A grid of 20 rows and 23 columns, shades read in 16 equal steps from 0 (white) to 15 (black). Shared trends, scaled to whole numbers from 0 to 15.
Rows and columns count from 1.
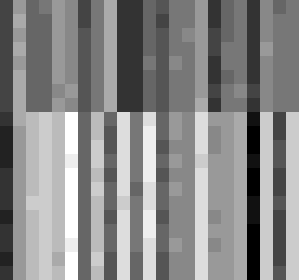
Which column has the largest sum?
20
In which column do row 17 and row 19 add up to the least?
6
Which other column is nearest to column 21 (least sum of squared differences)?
23
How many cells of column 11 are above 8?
11
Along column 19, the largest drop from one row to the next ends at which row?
9
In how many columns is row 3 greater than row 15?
17
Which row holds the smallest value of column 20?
7
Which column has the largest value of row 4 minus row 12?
10
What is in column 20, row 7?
11
